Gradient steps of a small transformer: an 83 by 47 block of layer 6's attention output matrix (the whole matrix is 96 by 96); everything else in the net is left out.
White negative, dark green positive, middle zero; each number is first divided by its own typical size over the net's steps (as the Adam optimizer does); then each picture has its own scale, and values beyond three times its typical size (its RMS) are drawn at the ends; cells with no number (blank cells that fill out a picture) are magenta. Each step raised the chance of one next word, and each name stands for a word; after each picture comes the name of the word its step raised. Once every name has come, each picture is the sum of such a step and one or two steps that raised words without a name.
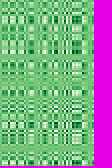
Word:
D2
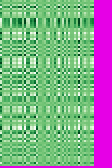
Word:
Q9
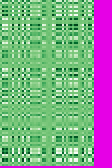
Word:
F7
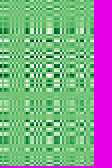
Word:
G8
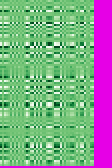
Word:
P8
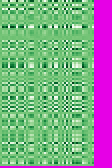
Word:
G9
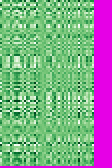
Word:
G9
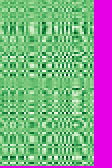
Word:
G8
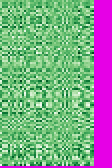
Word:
P8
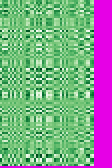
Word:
F7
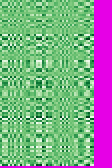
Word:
P8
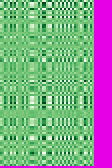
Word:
G9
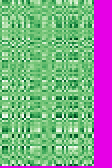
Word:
P8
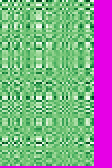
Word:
G9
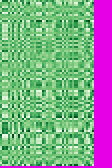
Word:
D2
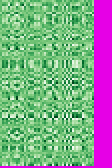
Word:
G9
